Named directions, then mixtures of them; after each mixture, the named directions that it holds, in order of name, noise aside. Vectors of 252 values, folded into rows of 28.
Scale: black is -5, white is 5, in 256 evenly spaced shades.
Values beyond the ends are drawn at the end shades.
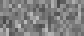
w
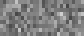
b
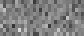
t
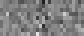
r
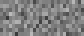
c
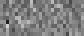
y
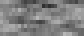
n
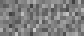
c.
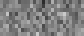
b, r, y.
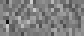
y.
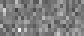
b, t.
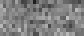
n, t.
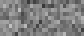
c, n.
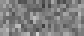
n, r, w.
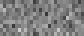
t.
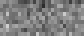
n, r, y.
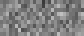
b, r, y.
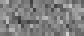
c, n, y.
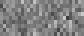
b, t.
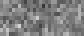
n, w.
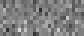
t.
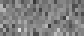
t.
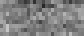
n, r, y.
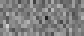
c, r, y.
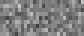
b, c, w.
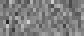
y.
